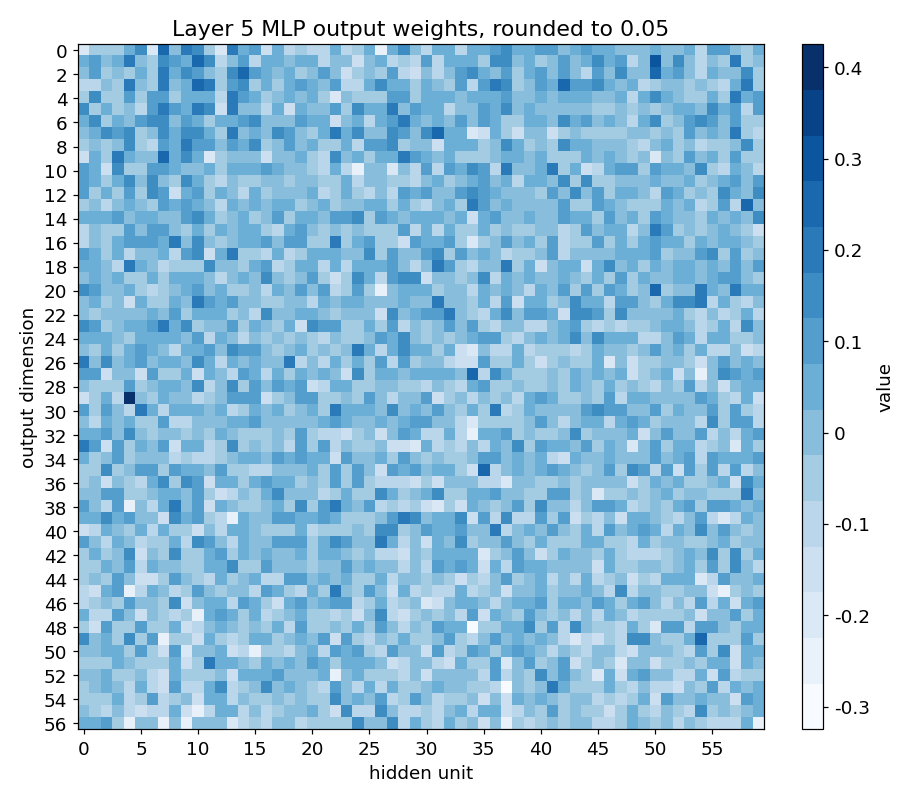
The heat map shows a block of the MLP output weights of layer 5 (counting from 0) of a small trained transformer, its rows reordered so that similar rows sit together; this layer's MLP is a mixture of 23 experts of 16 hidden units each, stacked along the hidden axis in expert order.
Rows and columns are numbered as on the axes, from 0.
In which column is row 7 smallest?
34
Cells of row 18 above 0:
29
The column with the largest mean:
10
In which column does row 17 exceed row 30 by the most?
13
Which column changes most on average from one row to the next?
22
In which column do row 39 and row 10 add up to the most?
37
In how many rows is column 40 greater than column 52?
29
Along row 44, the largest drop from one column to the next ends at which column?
54
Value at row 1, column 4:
0.2
